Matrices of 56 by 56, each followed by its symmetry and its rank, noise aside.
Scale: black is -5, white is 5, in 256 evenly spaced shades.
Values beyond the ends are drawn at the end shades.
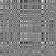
no symmetry, rank two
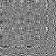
antisymmetric, rank four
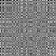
symmetric, rank two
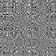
antisymmetric, rank four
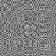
symmetric, rank four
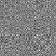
symmetric, rank four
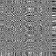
no symmetry, rank three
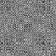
symmetric, rank four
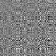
antisymmetric, rank four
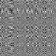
no symmetry, rank three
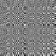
symmetric, rank two
